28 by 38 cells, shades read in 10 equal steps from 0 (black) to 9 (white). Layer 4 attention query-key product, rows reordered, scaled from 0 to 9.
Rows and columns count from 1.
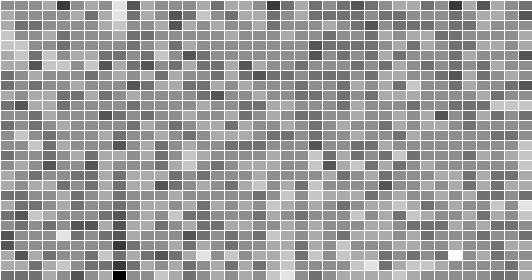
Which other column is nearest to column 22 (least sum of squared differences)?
32
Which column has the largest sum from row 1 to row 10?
9
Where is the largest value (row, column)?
26, 33
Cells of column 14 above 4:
19
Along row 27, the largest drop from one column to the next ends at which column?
28
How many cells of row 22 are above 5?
12
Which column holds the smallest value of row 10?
16
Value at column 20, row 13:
5
